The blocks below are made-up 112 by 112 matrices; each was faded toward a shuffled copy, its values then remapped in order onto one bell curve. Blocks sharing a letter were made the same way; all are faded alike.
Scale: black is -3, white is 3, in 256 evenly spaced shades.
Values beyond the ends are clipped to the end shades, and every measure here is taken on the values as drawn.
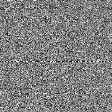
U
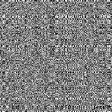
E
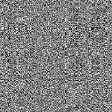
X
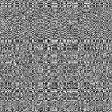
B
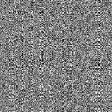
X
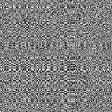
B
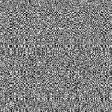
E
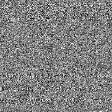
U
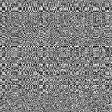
B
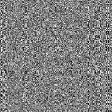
X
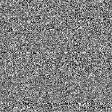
U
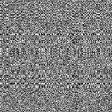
E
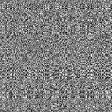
E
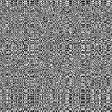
B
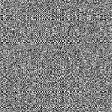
E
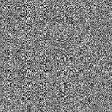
X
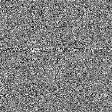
U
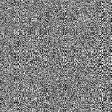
X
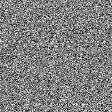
U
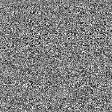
U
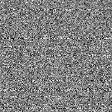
U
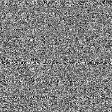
U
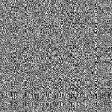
X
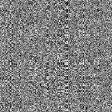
X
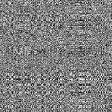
E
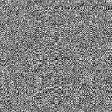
E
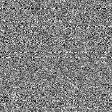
U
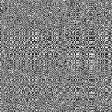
B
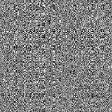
X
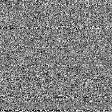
U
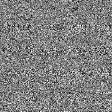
U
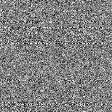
U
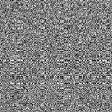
E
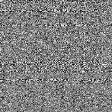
U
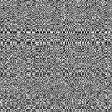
B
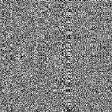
X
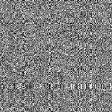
X
